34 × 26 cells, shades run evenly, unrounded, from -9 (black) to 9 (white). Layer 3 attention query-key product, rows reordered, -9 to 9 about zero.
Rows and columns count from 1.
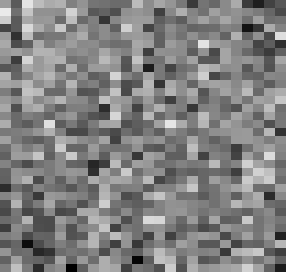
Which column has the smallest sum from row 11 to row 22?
9
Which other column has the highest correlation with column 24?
23
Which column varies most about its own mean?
3
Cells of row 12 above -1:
18
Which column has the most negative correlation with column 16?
12
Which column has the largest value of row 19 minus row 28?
4
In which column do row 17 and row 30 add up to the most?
25
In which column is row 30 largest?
11
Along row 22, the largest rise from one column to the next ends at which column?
10
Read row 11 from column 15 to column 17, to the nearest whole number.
-5 3 1
